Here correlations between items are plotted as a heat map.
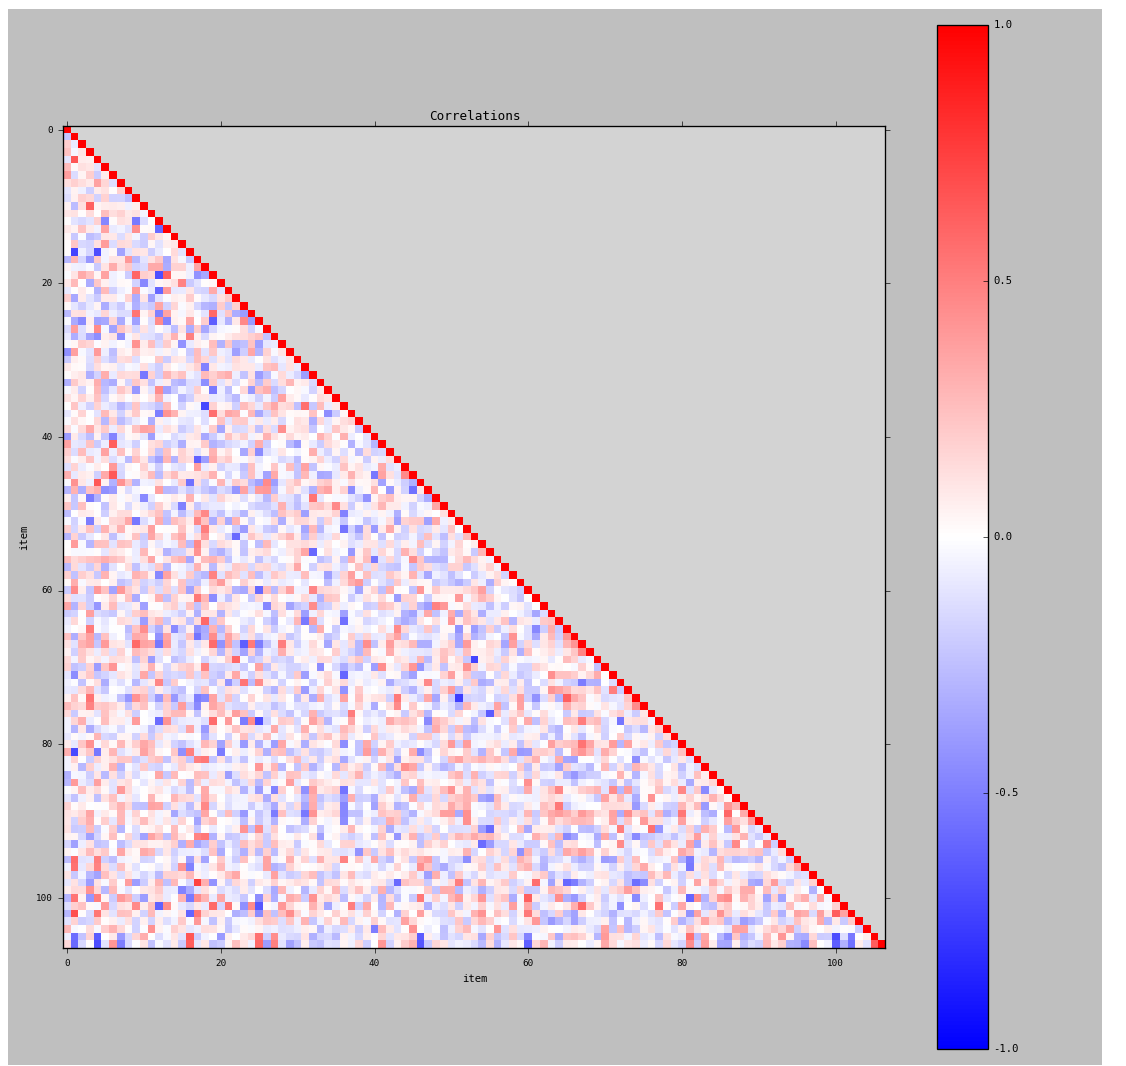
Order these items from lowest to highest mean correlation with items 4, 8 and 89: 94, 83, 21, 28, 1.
83, 21, 28, 94, 1
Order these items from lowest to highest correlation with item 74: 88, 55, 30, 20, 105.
88, 30, 20, 55, 105
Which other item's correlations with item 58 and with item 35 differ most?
12
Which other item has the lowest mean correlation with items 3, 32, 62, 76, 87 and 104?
55
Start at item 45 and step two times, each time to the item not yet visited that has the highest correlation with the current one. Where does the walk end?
41
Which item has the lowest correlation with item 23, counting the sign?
67
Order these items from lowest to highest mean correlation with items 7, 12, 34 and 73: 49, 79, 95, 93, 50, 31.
31, 93, 95, 79, 49, 50
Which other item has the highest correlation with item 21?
101
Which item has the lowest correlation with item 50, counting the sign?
36
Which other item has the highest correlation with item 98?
17
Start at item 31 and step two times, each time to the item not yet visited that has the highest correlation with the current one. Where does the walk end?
95
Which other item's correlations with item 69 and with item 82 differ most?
53
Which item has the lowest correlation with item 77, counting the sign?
25
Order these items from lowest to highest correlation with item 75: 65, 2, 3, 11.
11, 2, 65, 3
